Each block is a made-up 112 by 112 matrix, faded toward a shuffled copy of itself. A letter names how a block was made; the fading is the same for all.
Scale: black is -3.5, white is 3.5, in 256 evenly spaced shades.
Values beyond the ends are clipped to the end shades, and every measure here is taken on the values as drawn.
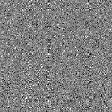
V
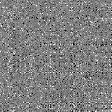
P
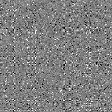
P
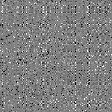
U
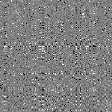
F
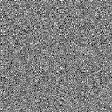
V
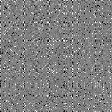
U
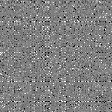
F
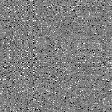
P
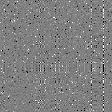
U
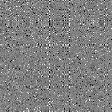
F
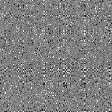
F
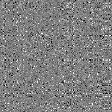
P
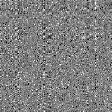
P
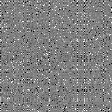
U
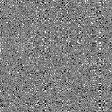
P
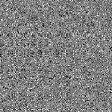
V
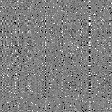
U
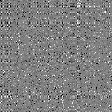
F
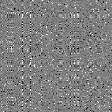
U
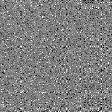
P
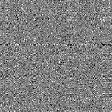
V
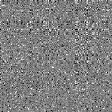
P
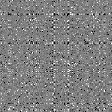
F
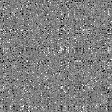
P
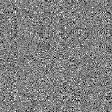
V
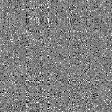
P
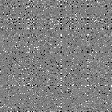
F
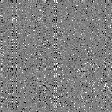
U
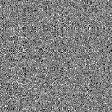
V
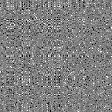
F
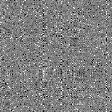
P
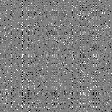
U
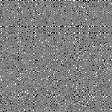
F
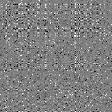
F
